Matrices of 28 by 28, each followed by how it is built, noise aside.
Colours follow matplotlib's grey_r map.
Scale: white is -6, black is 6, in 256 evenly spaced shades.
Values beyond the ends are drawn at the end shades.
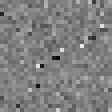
sparse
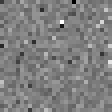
sparse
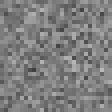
low rank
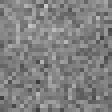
smooth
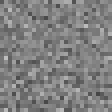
noise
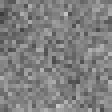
smooth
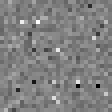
sparse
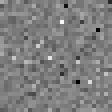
sparse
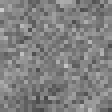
smooth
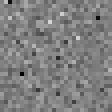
sparse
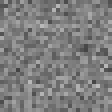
noise
